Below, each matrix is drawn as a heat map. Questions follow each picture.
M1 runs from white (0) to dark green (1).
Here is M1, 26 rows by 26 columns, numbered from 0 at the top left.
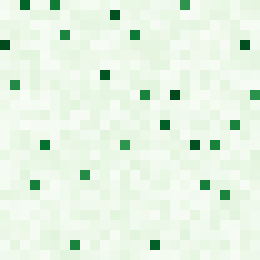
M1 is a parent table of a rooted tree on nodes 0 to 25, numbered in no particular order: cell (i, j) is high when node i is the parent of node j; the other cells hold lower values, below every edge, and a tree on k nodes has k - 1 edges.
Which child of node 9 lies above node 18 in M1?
14
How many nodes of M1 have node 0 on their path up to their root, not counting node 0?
7
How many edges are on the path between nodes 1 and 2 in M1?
7
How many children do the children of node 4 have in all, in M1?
5
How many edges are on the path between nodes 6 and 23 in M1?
7
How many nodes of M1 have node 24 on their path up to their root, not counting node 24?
3
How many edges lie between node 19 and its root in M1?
2
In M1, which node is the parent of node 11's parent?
8
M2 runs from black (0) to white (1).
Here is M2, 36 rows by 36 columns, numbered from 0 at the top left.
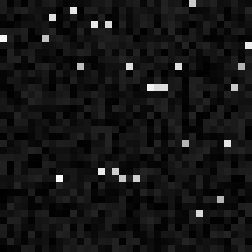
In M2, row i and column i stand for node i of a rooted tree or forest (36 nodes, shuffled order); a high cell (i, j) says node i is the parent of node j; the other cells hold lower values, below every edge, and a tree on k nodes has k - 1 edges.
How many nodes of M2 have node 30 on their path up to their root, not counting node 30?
2
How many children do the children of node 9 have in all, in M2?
3
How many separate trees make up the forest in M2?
11
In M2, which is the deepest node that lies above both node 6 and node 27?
5
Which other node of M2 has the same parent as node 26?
32
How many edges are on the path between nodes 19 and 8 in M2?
2
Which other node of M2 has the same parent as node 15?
13
